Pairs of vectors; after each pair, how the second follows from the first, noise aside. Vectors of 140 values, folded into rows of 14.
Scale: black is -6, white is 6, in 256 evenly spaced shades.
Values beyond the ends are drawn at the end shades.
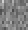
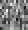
wrapped around, scaled up.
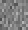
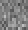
shuffled.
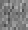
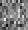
reversed, negated, scaled up.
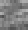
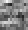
wrapped around, scaled up.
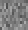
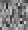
scaled up.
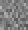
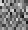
reversed, negated, scaled up.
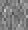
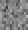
sign-scrambled.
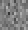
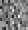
reversed, negated, scaled up.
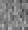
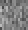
wrapped around, negated.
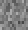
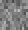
wrapped around, negated.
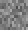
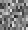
scaled up.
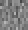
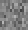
shuffled.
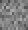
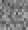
wrapped around.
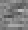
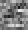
scaled up.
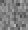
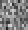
reversed, negated, scaled up.
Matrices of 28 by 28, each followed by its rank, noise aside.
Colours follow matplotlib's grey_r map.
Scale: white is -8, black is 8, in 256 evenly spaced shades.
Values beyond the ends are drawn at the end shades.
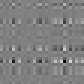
one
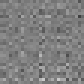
three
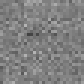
six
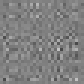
three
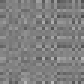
two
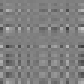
one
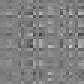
two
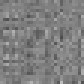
three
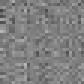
four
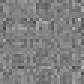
four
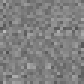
six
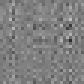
three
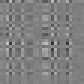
one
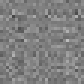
three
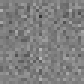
six
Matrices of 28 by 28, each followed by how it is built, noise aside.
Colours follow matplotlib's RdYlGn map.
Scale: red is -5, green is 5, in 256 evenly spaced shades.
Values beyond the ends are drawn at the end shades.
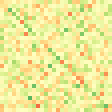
diagonal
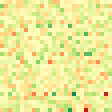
uneven rows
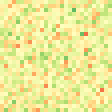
Hankel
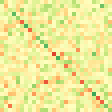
diagonal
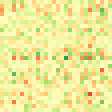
low rank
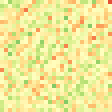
Hankel
